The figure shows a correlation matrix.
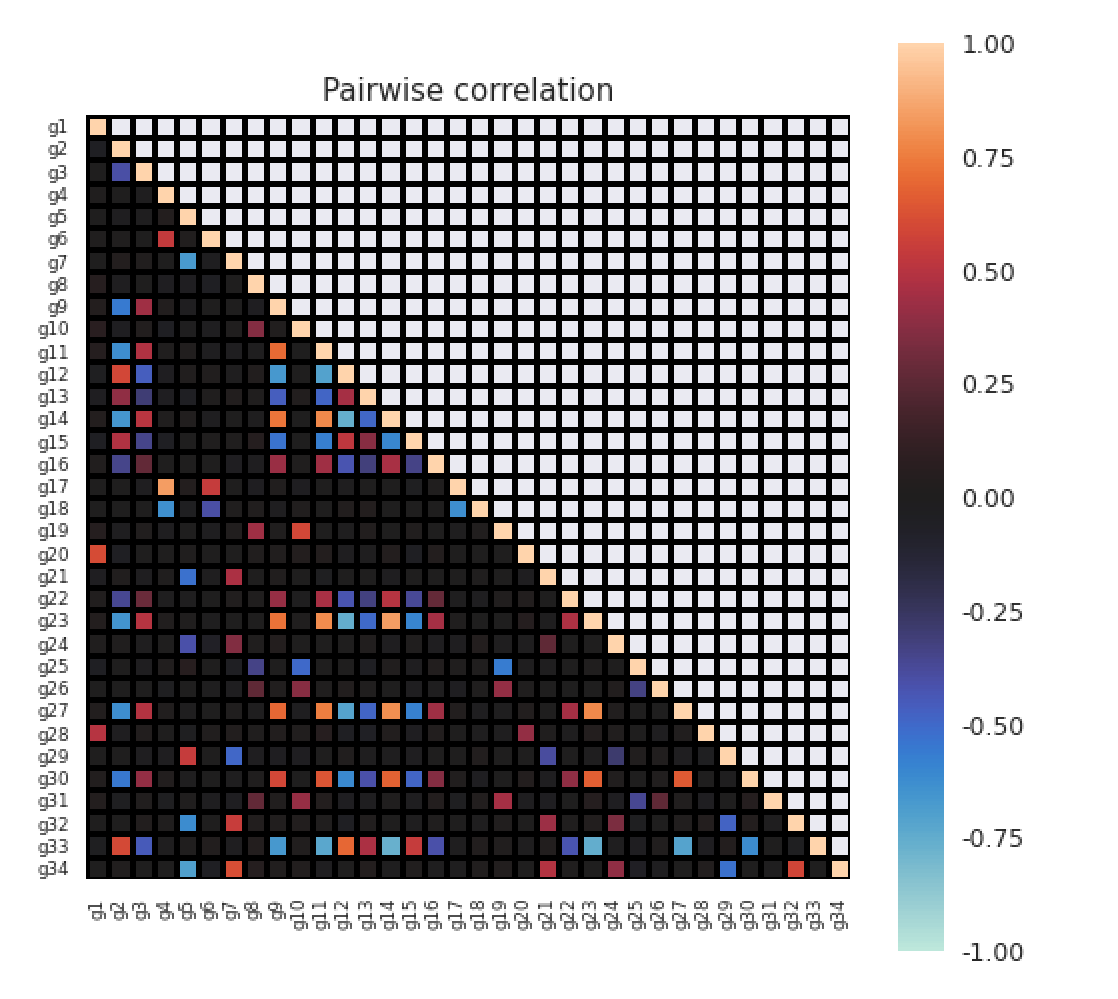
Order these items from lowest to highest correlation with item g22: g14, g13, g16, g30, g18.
g13, g18, g16, g30, g14
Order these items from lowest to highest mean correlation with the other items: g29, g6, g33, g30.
g33, g29, g6, g30
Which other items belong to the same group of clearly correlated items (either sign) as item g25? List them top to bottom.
g8, g10, g19, g26, g31
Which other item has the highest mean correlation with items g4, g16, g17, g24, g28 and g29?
g6
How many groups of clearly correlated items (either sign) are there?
5
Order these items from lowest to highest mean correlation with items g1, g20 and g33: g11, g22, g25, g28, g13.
g11, g22, g25, g13, g28
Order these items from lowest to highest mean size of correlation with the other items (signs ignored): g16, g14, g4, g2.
g4, g16, g2, g14
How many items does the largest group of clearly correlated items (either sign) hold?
14
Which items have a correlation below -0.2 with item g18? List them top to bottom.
g4, g6, g17
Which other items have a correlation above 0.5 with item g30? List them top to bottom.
g9, g11, g14, g23, g27
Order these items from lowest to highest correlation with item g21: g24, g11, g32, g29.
g29, g11, g24, g32
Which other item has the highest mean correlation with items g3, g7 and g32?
g34
